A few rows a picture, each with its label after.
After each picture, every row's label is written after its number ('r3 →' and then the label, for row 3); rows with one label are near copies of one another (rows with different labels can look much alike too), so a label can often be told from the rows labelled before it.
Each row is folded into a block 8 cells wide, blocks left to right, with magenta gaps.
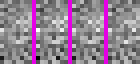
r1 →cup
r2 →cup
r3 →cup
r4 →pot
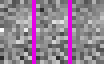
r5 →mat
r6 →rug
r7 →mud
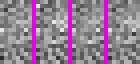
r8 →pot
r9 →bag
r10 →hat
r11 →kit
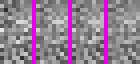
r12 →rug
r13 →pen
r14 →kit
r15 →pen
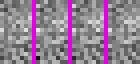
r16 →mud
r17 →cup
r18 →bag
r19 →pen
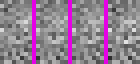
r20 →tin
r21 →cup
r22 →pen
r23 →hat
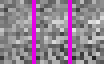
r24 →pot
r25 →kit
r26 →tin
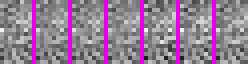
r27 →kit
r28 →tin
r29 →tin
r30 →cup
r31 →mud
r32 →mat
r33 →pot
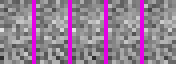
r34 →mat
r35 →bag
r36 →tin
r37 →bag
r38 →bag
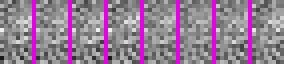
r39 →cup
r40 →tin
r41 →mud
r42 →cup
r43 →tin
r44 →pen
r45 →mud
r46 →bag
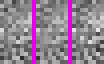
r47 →mud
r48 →mat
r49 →kit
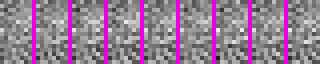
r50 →bag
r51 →tin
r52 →pen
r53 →kit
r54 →mud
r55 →rug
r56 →pot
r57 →mud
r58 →hat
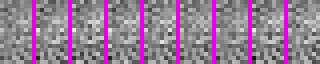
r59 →rug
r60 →mat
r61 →tin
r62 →cup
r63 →hat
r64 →mud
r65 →cup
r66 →cup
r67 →kit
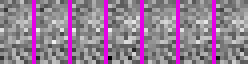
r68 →pot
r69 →pot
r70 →bag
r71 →cup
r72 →pen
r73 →tin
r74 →cup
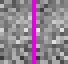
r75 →mud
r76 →hat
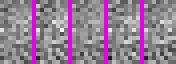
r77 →pen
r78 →bag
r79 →tin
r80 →mat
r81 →tin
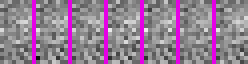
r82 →pen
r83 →cup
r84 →kit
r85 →tin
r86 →pot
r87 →pot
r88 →pen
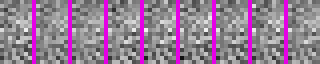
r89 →kit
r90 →bag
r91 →mat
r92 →rug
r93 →pot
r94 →mud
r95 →mud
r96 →bag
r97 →pot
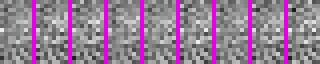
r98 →pot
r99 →kit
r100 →tin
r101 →pen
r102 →hat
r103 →pot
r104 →rug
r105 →mud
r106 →pot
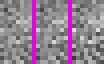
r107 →rug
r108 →rug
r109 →kit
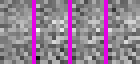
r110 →pen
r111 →cup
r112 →hat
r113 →rug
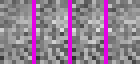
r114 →mat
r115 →bag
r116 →bag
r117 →pen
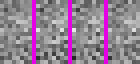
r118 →rug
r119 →tin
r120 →mat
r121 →kit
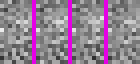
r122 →tin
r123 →pen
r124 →pen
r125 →rug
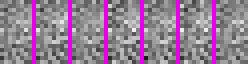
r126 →pot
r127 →tin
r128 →mud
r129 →bag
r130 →cup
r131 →bag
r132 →hat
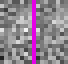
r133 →mat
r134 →bag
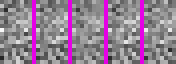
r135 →pot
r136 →mud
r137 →rug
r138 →hat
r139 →pot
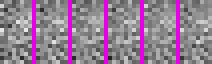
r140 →bag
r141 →rug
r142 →mat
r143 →pot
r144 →bag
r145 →rug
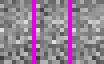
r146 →tin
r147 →hat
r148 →pen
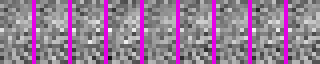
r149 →kit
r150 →kit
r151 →hat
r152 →mat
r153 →mat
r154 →kit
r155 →pot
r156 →pot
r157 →kit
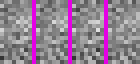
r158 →cup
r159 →bag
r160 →pot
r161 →mud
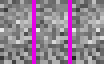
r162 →tin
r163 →kit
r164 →pot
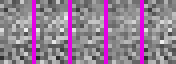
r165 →mud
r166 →mud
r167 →rug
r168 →pen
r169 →hat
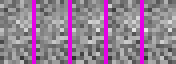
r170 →bag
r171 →hat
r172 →tin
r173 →bag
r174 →pot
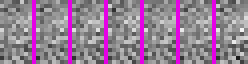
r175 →mud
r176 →pot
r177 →kit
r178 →bag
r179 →kit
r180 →pot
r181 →mud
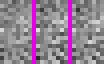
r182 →mat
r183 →rug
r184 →rug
